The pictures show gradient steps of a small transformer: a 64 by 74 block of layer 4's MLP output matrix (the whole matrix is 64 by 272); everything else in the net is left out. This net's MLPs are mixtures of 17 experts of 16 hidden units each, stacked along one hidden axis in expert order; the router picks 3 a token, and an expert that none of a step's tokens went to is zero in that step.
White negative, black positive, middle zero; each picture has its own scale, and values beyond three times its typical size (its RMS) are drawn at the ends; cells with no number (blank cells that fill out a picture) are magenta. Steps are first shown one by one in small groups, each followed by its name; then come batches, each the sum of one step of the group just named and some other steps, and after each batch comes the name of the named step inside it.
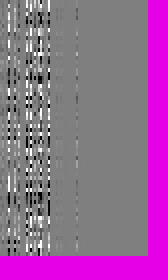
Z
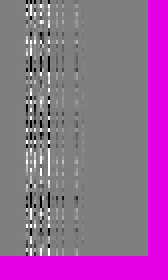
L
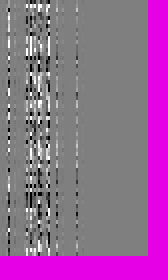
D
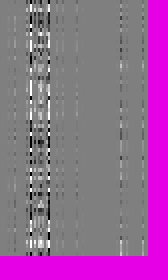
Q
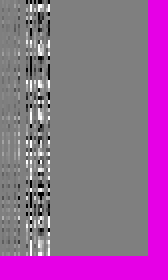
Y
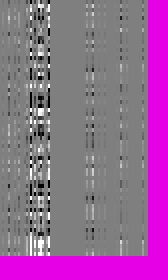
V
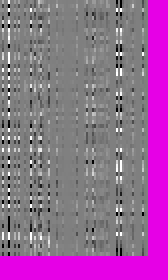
V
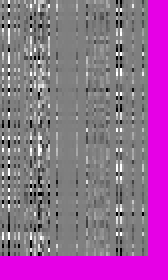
D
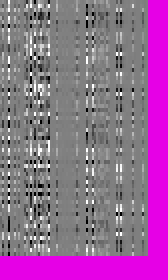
D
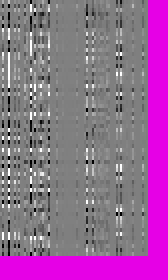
Q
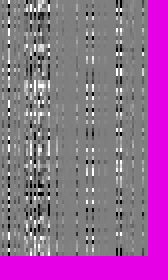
Y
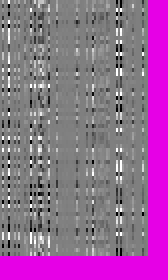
V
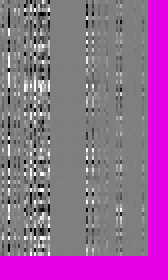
Y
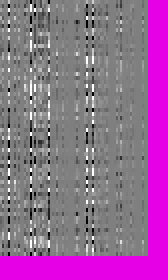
Q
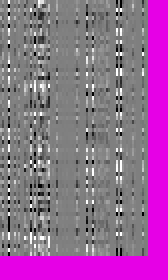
V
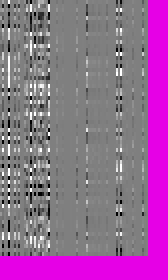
Q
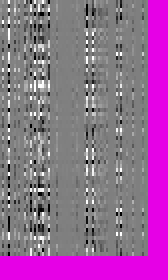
Y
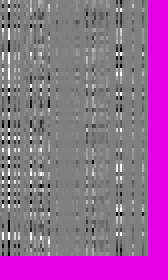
V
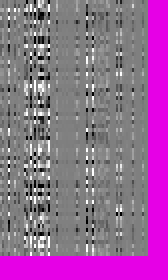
V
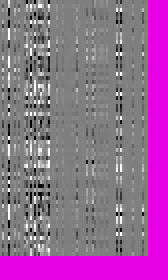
L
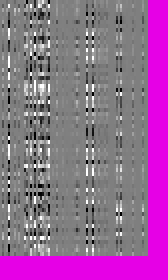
L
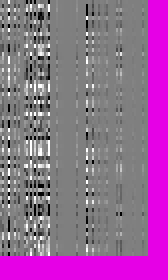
Y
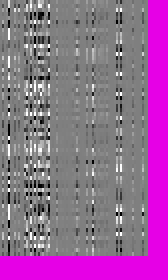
Z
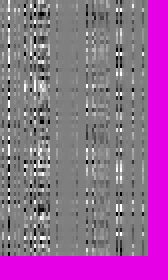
D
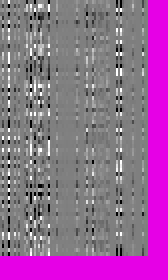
Y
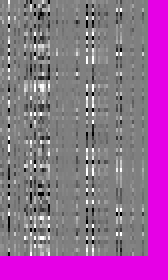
Y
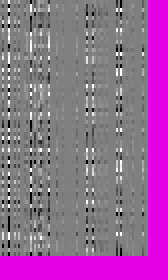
Q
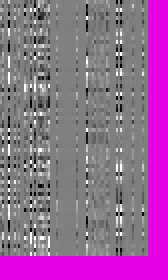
V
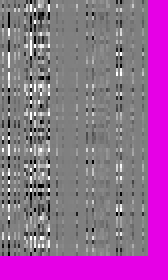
Q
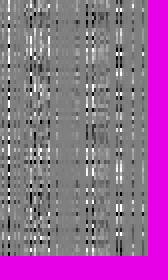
D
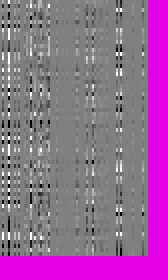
D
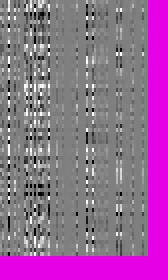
Z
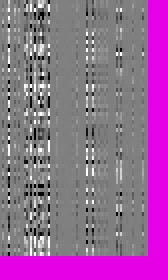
V
